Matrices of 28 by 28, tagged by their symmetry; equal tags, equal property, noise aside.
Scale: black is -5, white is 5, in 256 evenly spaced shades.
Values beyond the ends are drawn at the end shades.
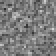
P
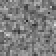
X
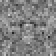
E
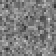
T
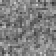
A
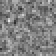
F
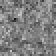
F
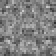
E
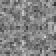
T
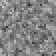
P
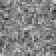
A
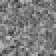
X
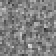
F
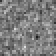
P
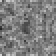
T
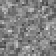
P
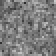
A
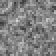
P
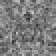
E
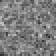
X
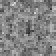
T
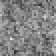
A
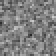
X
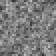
A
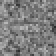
T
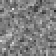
F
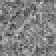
P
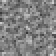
A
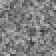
P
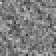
F
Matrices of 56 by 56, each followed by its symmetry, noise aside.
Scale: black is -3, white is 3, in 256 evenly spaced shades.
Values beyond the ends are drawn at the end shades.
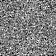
same after a half turn.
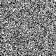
symmetric across the other diagonal.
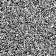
antisymmetric.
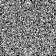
mirrored left to right.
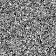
same after a half turn.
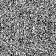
mirrored top to bottom.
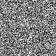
no symmetry.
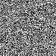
no symmetry.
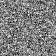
same after a half turn.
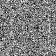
mirrored top to bottom.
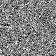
no symmetry.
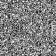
mirrored top to bottom.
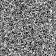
same after a half turn.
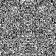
mirrored left to right.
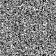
mirrored top to bottom.
